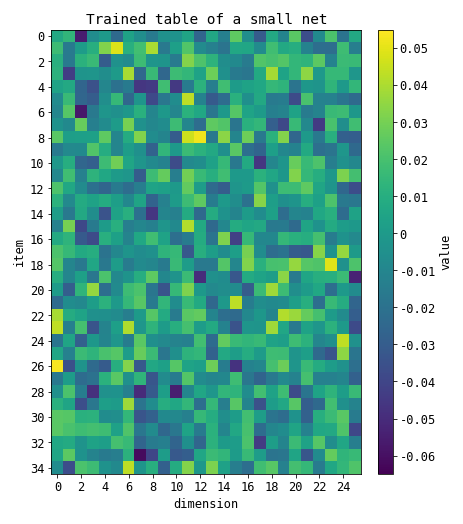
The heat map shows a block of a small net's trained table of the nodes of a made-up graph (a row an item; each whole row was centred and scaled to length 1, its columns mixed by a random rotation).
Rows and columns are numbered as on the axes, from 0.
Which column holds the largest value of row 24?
24
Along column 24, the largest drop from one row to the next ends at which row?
12
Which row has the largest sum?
11
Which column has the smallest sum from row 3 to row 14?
8
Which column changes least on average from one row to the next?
16
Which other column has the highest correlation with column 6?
13
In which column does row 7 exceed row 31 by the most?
25
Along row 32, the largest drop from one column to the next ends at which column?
17
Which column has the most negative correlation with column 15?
0
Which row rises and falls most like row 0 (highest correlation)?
29
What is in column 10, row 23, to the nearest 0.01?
0.01
